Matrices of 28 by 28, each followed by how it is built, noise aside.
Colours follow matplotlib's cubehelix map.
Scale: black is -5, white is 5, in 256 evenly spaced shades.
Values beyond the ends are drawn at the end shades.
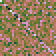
diagonal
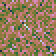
diagonal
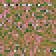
uneven rows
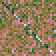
diagonal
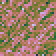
Hankel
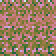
repeating columns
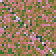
diagonal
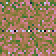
uneven rows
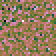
uneven rows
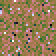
sparse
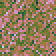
Hankel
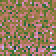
uneven rows
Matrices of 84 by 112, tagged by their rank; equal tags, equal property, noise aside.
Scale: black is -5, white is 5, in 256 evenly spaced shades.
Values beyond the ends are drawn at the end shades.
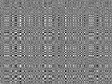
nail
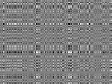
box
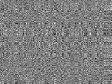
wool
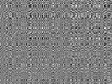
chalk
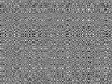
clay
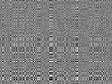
nail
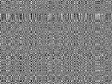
chalk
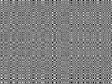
nail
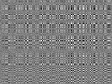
nail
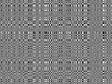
nail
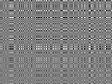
nail
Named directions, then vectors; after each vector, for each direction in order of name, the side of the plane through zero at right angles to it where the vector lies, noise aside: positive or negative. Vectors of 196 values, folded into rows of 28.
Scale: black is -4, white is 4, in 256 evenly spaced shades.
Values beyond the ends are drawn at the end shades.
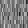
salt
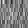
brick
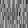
negative, positive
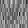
negative, positive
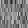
positive, negative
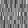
positive, negative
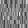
positive, negative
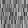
negative, negative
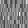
positive, negative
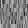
negative, negative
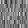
positive, negative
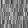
positive, positive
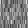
positive, negative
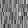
negative, negative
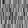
negative, negative
